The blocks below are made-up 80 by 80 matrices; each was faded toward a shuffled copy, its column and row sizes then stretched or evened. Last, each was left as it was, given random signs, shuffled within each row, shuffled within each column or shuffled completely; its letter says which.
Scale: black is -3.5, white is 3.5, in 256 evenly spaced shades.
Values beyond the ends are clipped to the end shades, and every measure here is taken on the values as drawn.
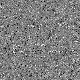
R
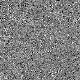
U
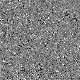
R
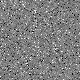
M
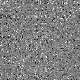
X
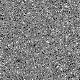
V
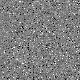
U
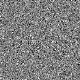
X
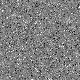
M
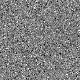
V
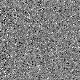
V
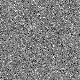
V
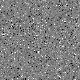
V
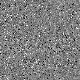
U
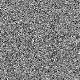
X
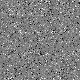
R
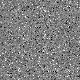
U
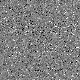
R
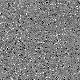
V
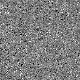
U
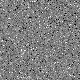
M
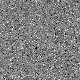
V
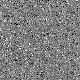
R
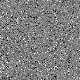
X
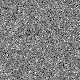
M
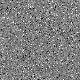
V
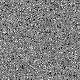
R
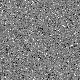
M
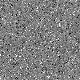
M
